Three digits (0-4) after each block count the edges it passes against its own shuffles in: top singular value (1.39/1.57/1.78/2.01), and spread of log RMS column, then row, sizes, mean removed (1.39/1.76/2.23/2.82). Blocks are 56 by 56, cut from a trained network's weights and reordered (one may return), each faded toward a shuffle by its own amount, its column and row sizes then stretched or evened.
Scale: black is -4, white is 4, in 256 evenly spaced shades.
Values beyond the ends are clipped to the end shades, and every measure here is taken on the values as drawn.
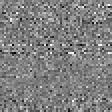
2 0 4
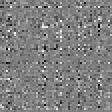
1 3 4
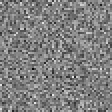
3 1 2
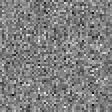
3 2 1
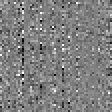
1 4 0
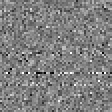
2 0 2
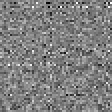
1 1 3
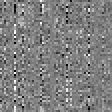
3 4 0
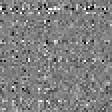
2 3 3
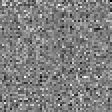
0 2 2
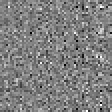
1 3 1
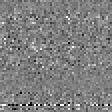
3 0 3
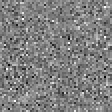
0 1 1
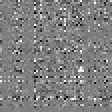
0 4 4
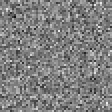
2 0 0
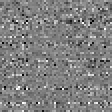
0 2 4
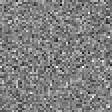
2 1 1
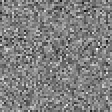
0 0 1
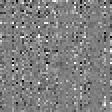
1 4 3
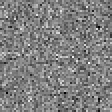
0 1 0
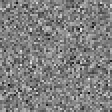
2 0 1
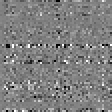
1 2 4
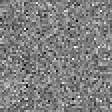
0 1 1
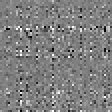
1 4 3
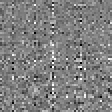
1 3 2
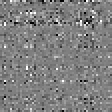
0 3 4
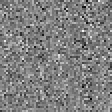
0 2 0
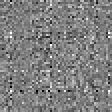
3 3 2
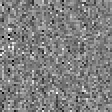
0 3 0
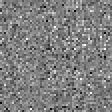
0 2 1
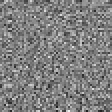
3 1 1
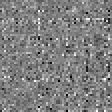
1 2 3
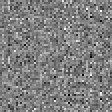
1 2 0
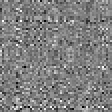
3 2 3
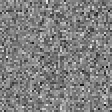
1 1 0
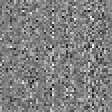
3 4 0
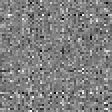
1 4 2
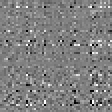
4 3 4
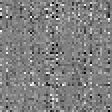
2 4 3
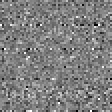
0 0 3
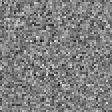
1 0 2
